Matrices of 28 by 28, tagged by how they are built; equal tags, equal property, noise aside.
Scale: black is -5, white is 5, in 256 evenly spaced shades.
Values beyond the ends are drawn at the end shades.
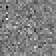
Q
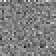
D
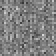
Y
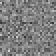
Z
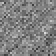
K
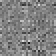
Z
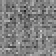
Y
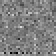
D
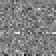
D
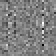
Z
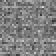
Y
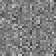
Z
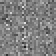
Q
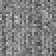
Y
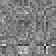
Z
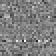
D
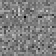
D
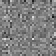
Z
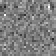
Z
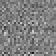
Z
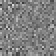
Z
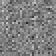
Z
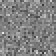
D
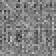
Y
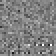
D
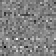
D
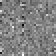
Q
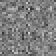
Z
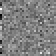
Q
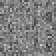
Y
